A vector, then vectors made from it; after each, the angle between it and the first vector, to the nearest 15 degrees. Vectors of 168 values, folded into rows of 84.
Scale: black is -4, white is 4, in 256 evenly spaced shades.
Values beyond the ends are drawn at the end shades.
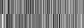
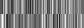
30 degrees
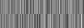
60 degrees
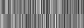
75 degrees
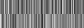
105 degrees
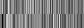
165 degrees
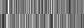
135 degrees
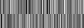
75 degrees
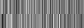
150 degrees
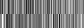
15 degrees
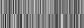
90 degrees
